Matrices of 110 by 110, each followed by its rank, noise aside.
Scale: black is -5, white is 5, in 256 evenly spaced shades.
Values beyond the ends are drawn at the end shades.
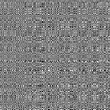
four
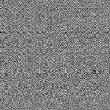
eight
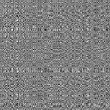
six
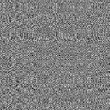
eight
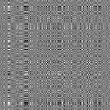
two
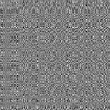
four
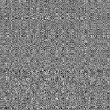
eight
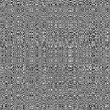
four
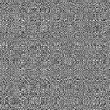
eight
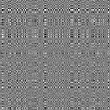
two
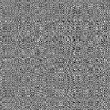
six
